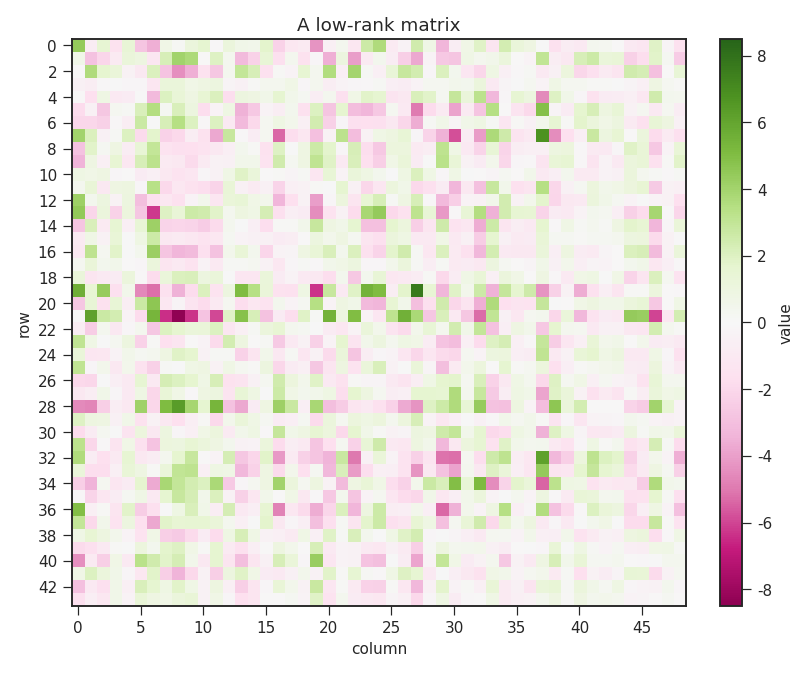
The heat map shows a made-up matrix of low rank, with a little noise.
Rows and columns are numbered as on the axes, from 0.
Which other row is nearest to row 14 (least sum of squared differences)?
20
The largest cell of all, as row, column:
19, 27
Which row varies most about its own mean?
21
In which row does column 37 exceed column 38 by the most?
7
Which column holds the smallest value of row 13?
6
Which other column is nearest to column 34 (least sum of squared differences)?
4
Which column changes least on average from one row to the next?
47
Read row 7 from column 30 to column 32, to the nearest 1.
-6 -1 -4
